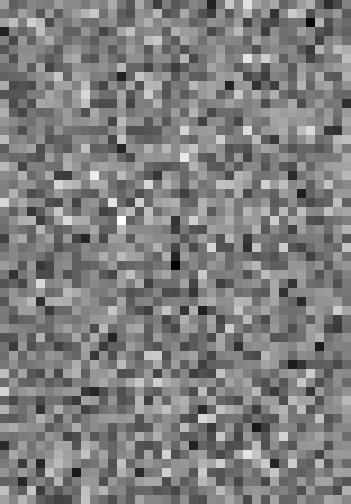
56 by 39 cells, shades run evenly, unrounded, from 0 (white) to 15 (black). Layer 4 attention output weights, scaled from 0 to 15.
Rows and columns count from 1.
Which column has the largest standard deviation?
28
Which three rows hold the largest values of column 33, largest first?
41, 20, 32
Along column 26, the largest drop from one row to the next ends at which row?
21
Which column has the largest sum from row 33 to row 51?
22
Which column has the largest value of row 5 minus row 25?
14
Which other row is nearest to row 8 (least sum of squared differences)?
26
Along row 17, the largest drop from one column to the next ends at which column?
15
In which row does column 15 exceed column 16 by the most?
23
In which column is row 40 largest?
11
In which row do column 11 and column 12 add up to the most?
44
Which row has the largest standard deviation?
25
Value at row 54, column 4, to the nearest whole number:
8
